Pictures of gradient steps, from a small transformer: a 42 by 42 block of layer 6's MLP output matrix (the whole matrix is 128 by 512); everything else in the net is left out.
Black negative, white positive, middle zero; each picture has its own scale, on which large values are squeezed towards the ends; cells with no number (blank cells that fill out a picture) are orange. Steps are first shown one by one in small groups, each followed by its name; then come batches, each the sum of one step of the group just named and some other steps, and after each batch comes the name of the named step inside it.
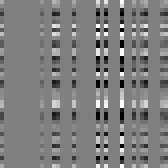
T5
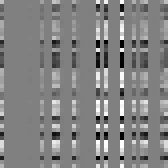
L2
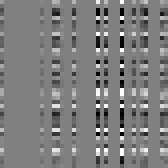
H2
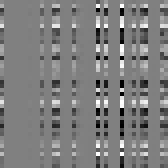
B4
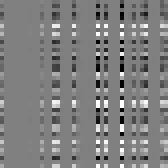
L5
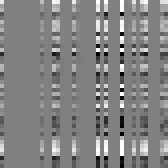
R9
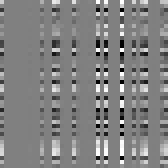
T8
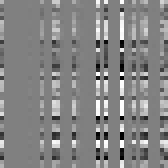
L2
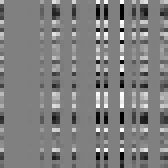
H2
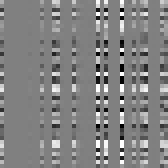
T8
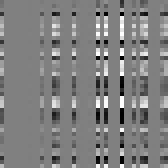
T5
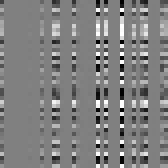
L5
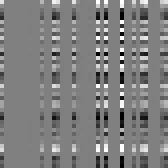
R9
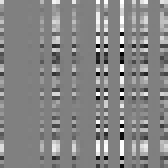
R9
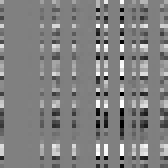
B4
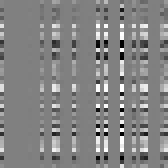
T8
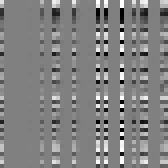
T8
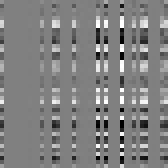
B4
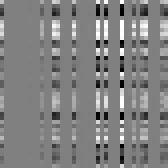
T5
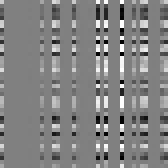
L2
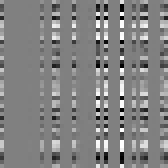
L5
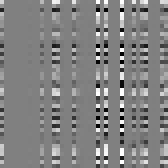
T8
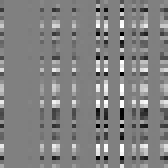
B4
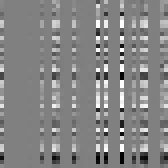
R9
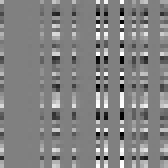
T5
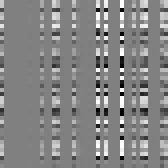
B4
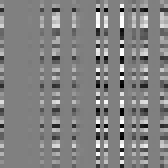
B4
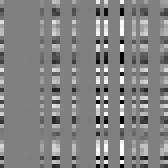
L2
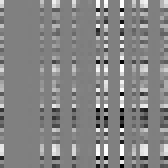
B4
